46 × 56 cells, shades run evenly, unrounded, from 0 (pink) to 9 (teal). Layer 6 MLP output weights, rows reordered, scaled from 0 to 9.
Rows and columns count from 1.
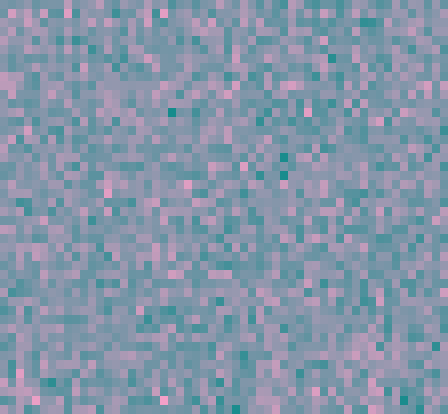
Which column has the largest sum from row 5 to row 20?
12
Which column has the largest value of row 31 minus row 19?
31
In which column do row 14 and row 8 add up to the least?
11
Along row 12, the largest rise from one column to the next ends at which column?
45
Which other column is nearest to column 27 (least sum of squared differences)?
55
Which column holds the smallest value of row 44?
40
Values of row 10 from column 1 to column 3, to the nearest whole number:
2 2 4
